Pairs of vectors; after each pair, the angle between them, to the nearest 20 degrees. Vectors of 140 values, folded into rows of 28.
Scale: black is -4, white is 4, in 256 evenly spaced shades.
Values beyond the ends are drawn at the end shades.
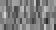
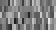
100 degrees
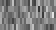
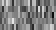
160 degrees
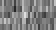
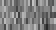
60 degrees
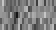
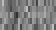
20 degrees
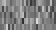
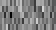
40 degrees
